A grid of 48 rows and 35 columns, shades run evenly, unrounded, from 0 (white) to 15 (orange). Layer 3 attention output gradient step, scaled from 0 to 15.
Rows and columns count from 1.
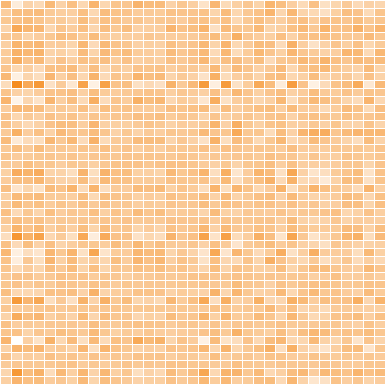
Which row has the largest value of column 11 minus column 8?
43
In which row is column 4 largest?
11
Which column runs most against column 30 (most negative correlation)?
25
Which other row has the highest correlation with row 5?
42
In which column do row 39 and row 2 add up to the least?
30
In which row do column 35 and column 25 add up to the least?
13
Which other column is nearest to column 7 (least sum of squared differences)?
26
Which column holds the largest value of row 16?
22
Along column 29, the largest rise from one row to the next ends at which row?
12
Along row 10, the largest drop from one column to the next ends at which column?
2
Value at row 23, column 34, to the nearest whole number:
4
